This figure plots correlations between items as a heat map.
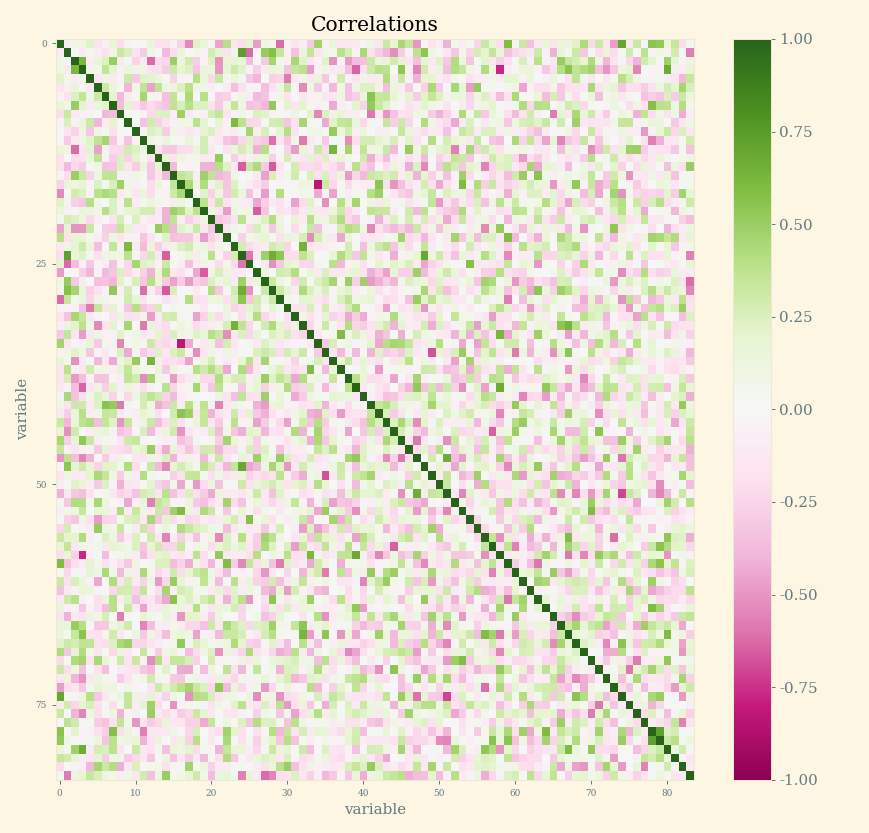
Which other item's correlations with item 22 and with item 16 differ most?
34
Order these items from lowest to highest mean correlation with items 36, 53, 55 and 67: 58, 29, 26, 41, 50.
58, 26, 50, 41, 29
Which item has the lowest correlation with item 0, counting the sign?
29
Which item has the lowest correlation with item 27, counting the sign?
83
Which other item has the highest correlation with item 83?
14
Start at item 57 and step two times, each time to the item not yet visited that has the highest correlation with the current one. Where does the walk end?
78
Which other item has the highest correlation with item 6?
41
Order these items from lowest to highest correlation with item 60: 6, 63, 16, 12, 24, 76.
16, 24, 12, 76, 63, 6
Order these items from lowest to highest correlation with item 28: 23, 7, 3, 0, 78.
0, 3, 23, 78, 7
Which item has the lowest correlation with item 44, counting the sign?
57
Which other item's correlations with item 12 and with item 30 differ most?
75
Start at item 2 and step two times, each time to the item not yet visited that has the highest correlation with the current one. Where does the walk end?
80
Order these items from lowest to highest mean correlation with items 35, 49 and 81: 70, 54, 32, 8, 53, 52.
54, 32, 53, 8, 70, 52
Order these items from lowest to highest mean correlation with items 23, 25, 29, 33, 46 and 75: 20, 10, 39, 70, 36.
70, 39, 20, 10, 36
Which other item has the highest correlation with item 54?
25
